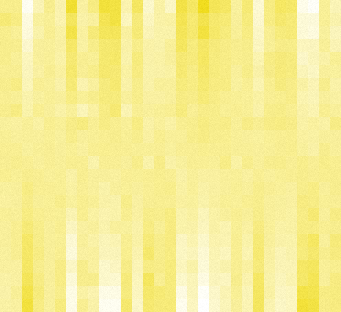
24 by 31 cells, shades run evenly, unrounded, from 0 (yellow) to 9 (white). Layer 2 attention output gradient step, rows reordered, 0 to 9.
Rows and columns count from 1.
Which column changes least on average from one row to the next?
5
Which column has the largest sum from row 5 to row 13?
29
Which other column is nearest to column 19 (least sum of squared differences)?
7
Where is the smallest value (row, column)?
1, 19
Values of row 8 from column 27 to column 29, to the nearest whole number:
4 6 6
